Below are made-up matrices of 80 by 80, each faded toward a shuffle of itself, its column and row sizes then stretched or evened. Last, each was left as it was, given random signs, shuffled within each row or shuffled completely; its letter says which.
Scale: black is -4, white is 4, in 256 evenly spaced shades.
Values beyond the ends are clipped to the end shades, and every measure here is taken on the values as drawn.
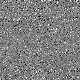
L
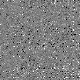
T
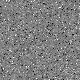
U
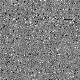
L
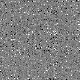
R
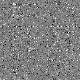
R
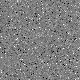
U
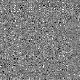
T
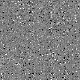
R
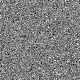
U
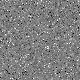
U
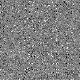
R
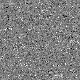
L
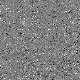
R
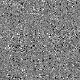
T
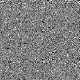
T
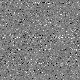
L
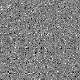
T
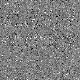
R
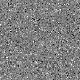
T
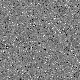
U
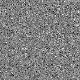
R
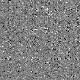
T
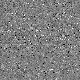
L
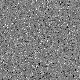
U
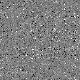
R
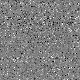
L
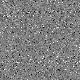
L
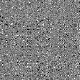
T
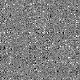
T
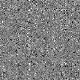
T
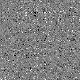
T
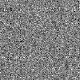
T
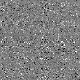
T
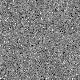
U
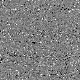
L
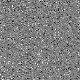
T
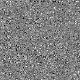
R
